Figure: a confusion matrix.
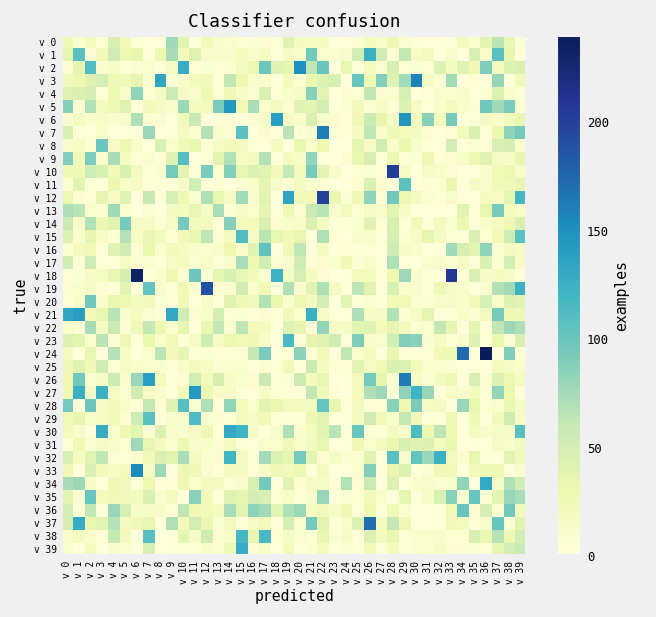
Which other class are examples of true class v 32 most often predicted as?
v 14
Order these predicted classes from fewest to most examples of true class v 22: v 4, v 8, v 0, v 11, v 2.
v 11, v 0, v 8, v 4, v 2
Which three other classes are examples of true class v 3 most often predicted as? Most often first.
v 30, v 8, v 25
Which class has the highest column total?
v 22
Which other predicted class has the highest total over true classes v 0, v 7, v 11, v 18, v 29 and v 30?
v 6
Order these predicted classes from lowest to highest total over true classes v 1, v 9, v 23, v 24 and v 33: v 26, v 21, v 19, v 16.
v 16, v 19, v 21, v 26
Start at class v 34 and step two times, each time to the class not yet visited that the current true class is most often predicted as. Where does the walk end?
v 38
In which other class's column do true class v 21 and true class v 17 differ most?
v 1
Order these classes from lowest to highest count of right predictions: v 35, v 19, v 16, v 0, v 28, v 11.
v 0, v 16, v 11, v 19, v 28, v 35
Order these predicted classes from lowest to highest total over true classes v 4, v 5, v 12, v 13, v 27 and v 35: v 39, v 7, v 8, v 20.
v 8, v 20, v 7, v 39
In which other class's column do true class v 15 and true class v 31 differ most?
v 39
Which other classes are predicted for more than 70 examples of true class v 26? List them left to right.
v 1, v 6, v 7, v 29
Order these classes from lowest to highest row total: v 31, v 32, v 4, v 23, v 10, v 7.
v 31, v 4, v 7, v 23, v 10, v 32
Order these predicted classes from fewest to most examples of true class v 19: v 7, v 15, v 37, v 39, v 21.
v 21, v 15, v 37, v 7, v 39
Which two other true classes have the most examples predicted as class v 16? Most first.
v 36, v 5
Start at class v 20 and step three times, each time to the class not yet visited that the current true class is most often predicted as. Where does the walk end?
v 28
